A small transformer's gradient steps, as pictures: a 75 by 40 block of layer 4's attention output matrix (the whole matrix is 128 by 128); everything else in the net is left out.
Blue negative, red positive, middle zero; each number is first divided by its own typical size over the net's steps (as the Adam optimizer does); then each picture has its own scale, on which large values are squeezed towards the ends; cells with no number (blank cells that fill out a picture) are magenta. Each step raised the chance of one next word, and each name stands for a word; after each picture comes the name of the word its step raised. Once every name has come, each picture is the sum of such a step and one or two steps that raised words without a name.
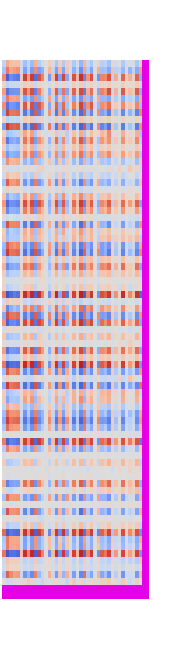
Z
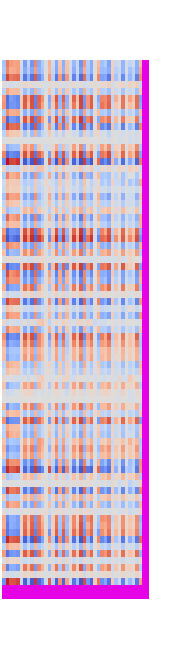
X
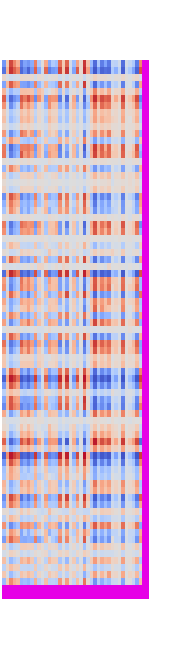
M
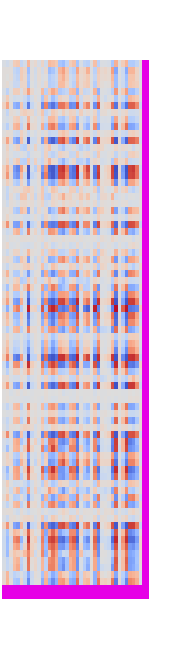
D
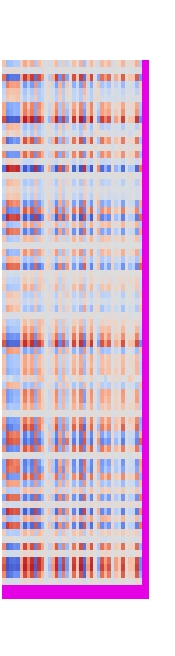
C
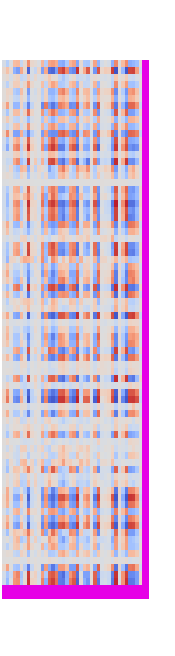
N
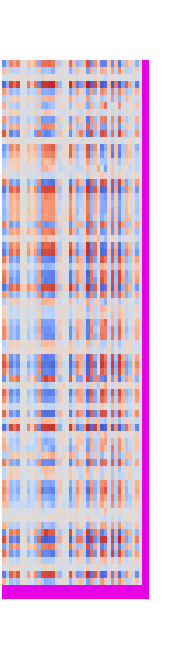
N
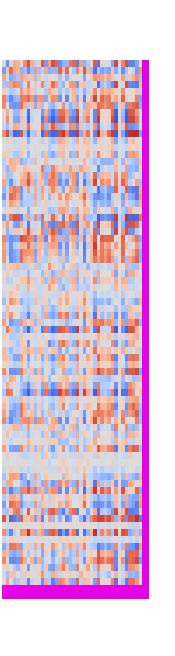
C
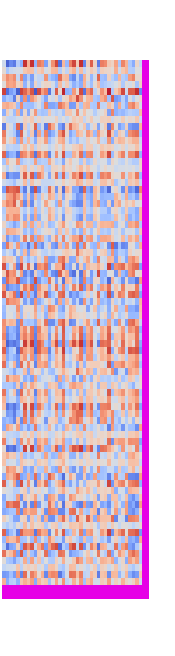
Z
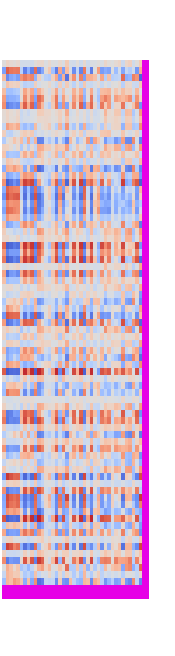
D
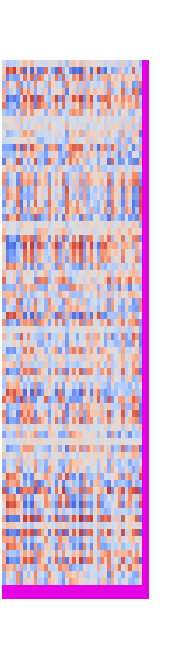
N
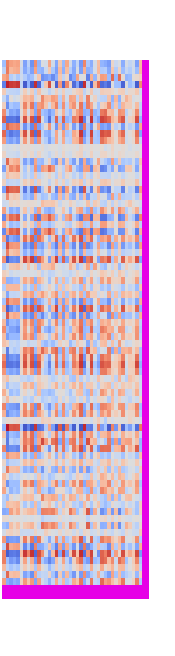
C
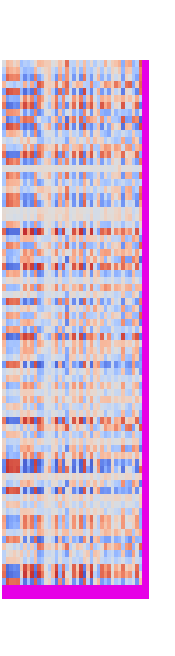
X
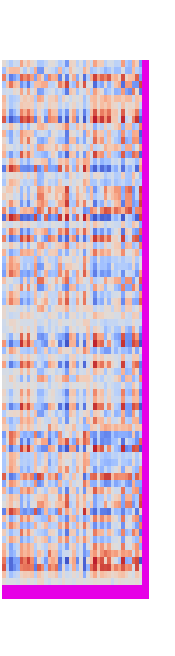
C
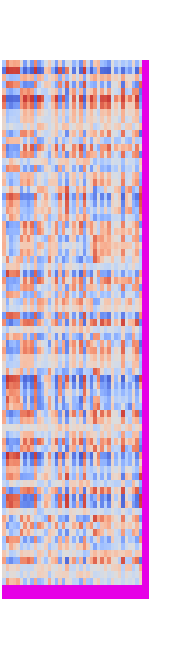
M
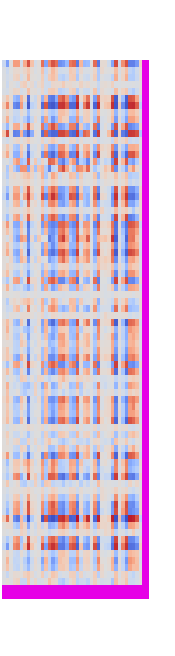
X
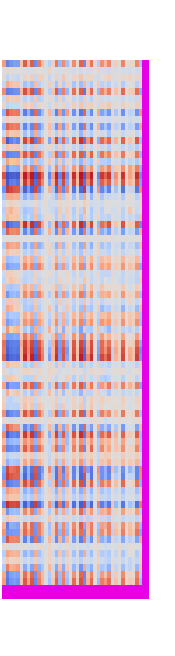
D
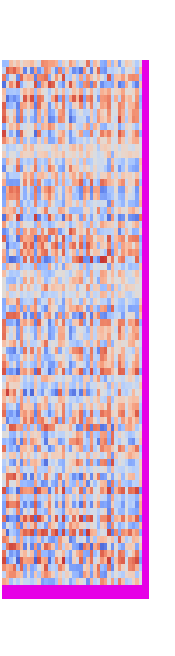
C
